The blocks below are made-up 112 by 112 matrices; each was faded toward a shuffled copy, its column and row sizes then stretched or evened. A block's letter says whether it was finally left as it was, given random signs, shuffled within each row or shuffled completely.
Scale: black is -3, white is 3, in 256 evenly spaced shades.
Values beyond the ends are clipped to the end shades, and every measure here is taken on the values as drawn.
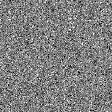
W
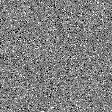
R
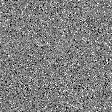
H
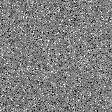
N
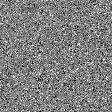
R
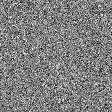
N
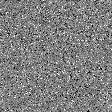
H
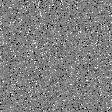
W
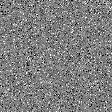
R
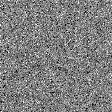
R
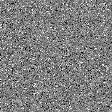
R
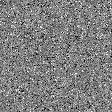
N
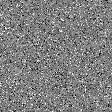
N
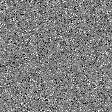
H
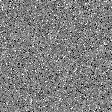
N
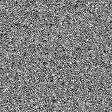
R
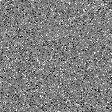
H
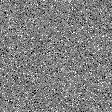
N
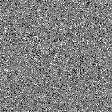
W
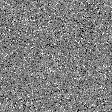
H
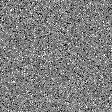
N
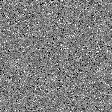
H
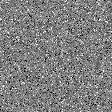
H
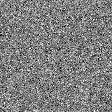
H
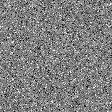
N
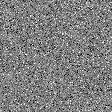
N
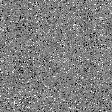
W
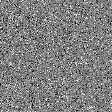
R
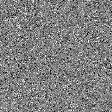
W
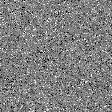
H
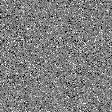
R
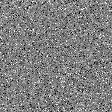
H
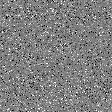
H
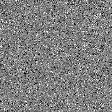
W
